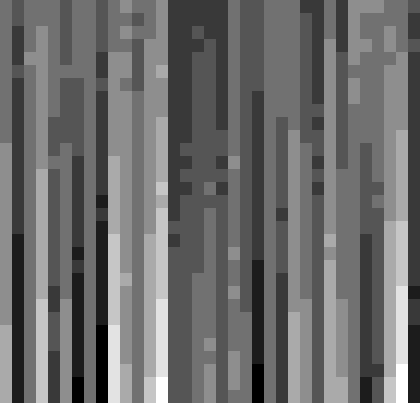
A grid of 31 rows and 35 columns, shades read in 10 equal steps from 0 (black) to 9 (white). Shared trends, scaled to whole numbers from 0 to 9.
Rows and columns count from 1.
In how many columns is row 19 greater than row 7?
18
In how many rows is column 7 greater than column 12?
4
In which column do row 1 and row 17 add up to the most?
14
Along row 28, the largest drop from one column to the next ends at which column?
35
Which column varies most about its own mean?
34
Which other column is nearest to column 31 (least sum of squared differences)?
24
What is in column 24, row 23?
2
